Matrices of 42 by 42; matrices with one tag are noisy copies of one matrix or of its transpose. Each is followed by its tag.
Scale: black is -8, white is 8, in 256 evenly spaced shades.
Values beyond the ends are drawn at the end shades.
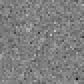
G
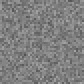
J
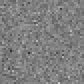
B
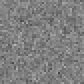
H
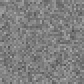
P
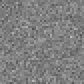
G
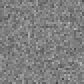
G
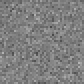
G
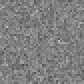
J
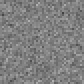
B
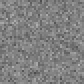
P
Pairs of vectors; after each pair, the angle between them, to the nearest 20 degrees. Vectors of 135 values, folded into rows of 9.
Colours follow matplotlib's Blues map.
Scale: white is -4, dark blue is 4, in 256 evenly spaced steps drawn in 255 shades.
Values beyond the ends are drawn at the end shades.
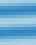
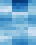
120 degrees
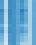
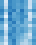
20 degrees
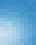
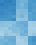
60 degrees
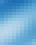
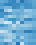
60 degrees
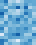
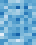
20 degrees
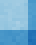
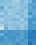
20 degrees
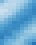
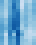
80 degrees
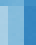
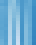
80 degrees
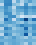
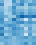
160 degrees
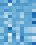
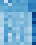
60 degrees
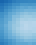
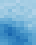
100 degrees
